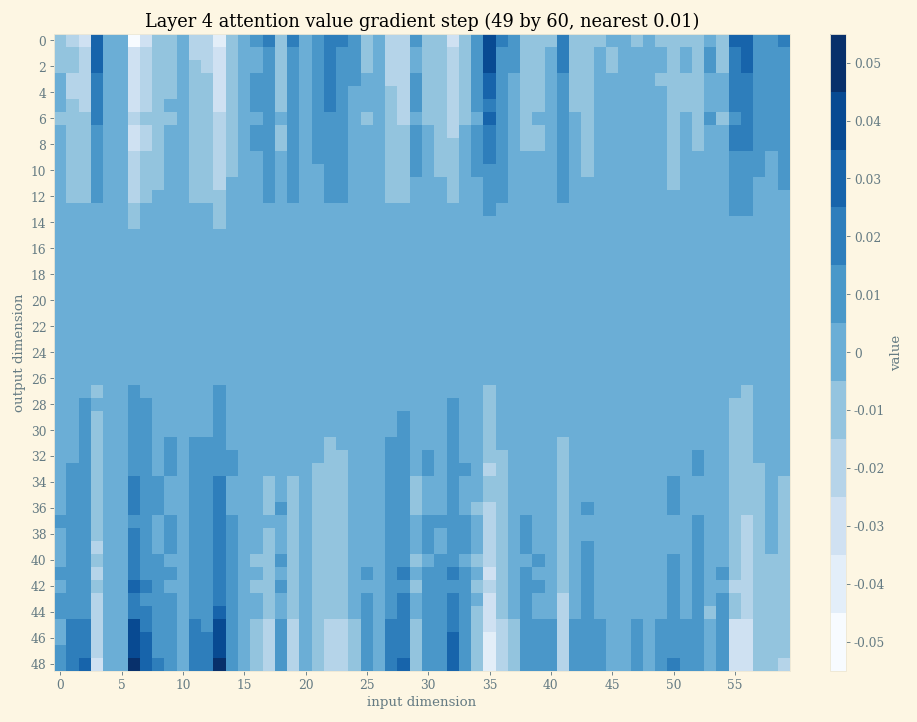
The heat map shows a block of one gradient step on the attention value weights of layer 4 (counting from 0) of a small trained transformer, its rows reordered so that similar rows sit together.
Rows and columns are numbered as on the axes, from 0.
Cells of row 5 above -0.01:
37
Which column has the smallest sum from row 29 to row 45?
35
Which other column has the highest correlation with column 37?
24
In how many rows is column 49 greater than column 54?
3
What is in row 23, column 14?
0
